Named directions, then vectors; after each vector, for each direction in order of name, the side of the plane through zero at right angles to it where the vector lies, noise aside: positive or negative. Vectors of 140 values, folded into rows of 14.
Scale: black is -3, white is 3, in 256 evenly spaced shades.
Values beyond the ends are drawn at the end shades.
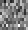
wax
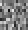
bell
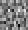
negative, negative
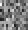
positive, negative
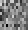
positive, negative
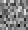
negative, negative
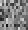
positive, negative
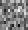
negative, negative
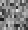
positive, negative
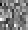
negative, positive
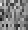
positive, negative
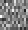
positive, positive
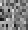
positive, negative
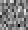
negative, negative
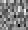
negative, negative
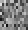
positive, negative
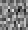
positive, positive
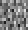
negative, negative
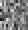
positive, negative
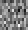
positive, positive
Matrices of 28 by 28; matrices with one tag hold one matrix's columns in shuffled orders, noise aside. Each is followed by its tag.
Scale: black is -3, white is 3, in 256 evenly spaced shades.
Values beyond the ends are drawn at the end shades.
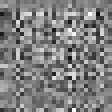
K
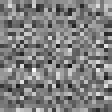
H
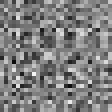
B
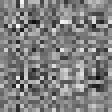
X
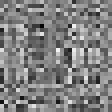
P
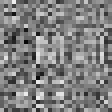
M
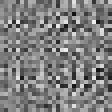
X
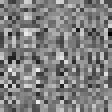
B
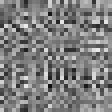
X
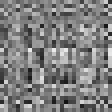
P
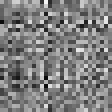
X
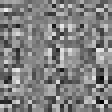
P
